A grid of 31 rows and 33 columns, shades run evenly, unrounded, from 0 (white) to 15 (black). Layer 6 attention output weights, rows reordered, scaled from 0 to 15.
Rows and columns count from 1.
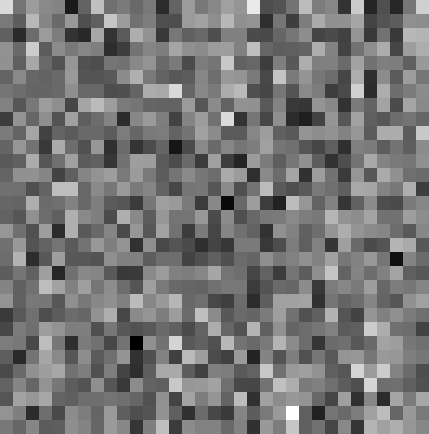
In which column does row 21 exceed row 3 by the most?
11
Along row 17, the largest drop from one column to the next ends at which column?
6
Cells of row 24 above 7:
26
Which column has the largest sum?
27
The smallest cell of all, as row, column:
30, 23
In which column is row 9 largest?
24
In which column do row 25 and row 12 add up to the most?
9
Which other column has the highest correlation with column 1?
33
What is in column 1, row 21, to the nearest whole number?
7
